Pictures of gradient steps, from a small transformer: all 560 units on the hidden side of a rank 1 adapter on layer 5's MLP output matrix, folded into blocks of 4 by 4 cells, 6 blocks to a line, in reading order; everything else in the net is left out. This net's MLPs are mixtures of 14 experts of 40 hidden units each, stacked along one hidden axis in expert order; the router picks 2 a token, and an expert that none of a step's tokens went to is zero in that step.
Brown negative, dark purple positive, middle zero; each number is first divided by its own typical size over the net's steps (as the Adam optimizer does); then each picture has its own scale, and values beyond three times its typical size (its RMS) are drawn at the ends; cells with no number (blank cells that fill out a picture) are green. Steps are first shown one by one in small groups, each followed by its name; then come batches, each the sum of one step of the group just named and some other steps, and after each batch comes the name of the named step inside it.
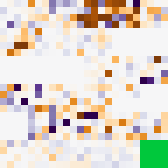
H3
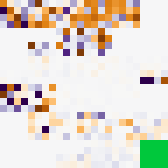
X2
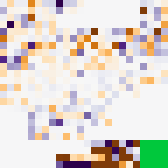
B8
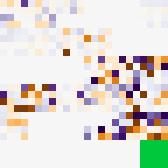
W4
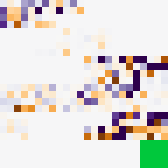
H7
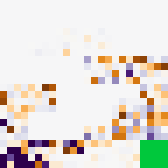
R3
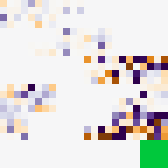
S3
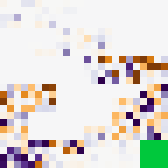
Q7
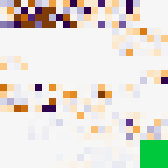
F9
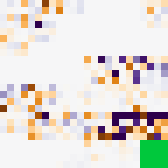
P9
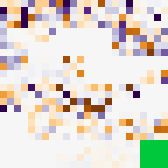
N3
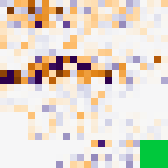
F9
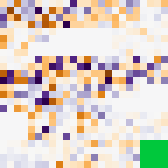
F9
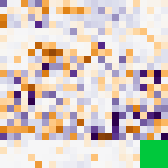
P9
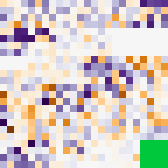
R3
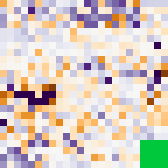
R3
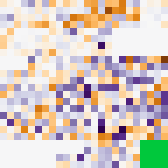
S3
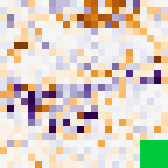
H3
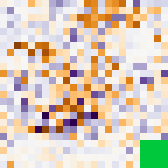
H3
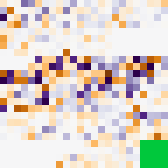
W4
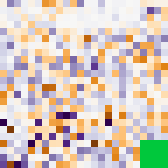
R3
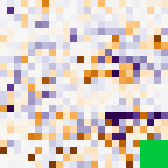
P9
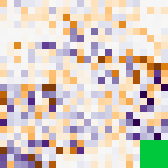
Q7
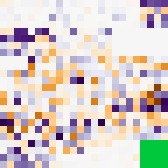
R3
